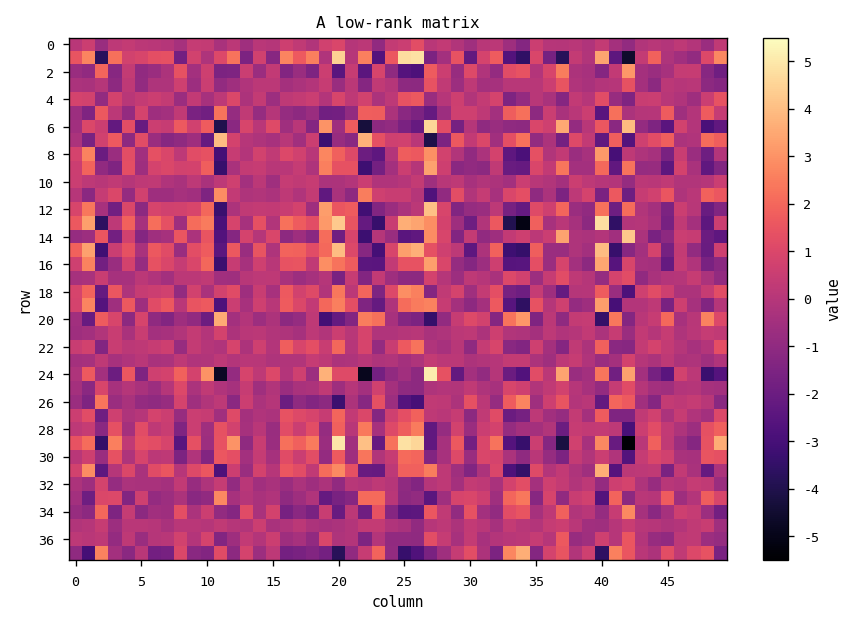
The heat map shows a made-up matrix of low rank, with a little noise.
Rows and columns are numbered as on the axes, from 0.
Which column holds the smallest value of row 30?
42
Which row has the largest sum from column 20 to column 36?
29
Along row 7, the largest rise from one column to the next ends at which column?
11
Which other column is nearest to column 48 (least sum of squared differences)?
45
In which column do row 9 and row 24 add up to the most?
27
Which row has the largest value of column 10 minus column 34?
13
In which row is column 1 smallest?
37
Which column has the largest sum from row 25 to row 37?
22
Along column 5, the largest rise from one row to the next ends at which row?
7
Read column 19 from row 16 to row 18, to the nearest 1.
3 0 0
